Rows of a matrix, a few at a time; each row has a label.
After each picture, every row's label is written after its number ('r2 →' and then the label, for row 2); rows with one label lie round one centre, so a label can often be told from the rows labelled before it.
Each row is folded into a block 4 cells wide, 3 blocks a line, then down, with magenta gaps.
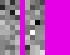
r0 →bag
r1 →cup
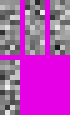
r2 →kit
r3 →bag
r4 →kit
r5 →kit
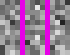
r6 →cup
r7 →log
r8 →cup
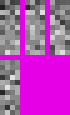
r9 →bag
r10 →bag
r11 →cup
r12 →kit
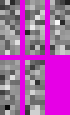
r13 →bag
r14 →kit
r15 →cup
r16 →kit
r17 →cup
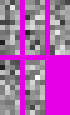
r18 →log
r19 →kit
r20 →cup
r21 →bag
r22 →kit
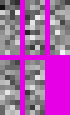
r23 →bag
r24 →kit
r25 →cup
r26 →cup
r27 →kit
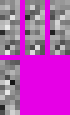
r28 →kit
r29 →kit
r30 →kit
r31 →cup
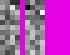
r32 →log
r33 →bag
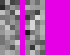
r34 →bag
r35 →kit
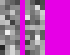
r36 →cup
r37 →log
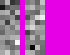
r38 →bag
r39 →kit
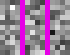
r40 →log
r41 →cup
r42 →kit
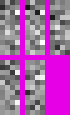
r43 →bag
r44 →bag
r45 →kit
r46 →bag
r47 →kit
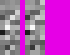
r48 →kit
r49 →kit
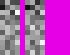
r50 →bag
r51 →bag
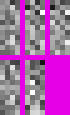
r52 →log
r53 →bag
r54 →bag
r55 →log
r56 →cup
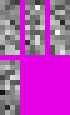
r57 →cup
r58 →log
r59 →cup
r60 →kit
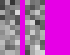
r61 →bag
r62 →cup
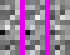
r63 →kit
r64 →kit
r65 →kit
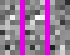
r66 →kit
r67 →kit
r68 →cup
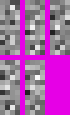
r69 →log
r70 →kit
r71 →kit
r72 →kit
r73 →kit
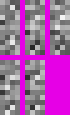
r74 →log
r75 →kit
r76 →kit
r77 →kit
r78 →kit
